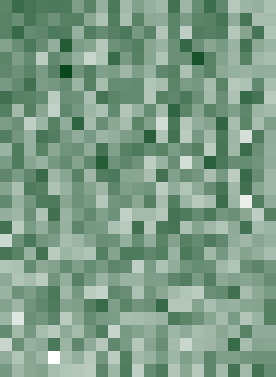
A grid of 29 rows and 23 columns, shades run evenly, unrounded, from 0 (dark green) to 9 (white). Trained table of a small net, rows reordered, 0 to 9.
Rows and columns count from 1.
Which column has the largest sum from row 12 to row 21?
20
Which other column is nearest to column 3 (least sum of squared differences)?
10
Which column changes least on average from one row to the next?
23
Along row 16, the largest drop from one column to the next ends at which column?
22
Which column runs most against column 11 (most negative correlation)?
15
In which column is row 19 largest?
1
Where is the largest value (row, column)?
28, 5
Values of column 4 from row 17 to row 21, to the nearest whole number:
6 5 4 2 5
